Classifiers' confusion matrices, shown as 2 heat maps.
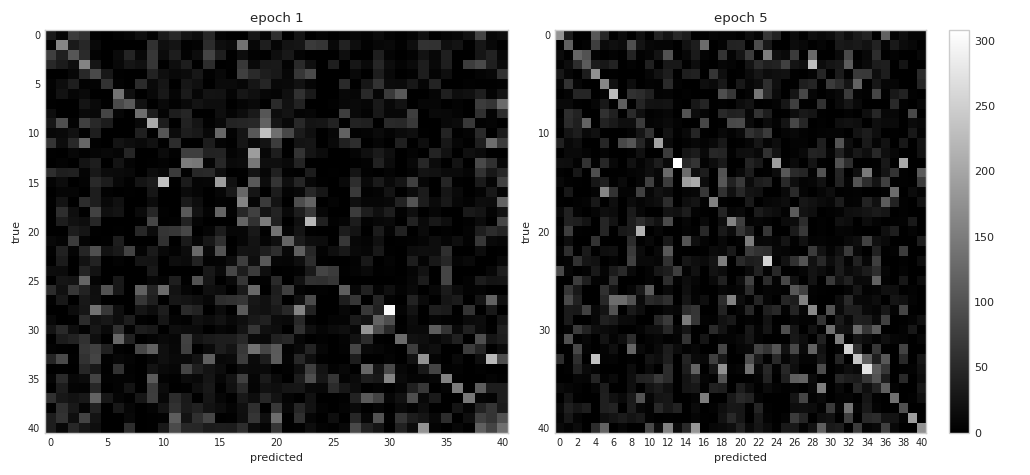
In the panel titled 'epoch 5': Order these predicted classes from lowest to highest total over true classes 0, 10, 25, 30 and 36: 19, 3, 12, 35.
19, 3, 12, 35
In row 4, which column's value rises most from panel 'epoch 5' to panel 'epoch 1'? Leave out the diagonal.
23
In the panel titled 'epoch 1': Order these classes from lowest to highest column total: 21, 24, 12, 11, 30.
24, 21, 11, 30, 12
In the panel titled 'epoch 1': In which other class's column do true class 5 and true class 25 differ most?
3
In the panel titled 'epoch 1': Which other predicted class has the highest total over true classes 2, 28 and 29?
30
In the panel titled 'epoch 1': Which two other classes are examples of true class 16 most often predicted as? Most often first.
17, 27
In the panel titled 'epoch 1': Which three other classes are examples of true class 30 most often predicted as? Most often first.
28, 34, 29
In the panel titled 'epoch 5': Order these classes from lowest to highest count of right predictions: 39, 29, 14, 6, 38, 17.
29, 38, 14, 17, 39, 6
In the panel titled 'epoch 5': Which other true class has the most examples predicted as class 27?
35
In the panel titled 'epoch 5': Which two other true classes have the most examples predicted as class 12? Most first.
40, 14
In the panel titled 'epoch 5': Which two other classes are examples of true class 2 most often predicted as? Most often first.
23, 28
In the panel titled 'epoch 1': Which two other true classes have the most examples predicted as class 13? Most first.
22, 25
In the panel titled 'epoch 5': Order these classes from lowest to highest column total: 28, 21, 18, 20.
20, 28, 21, 18
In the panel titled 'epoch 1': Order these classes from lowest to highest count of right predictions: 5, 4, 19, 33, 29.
5, 4, 29, 19, 33
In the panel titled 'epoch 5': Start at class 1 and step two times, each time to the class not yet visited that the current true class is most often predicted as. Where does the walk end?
5
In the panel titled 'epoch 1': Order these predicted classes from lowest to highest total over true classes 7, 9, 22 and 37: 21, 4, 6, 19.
21, 6, 19, 4
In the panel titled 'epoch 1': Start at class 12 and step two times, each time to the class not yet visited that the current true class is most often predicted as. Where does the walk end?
15
